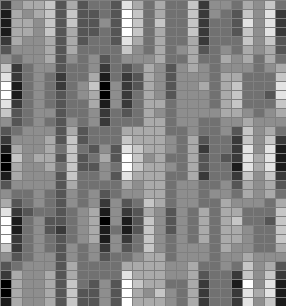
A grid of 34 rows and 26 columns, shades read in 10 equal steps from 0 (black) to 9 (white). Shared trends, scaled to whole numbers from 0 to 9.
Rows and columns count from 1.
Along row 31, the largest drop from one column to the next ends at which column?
26
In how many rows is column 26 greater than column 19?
15
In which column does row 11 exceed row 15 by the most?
1
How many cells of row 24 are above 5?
7
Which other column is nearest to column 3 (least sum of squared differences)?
24
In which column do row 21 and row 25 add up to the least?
10
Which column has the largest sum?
23
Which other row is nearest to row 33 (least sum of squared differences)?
34
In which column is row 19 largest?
12
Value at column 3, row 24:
3
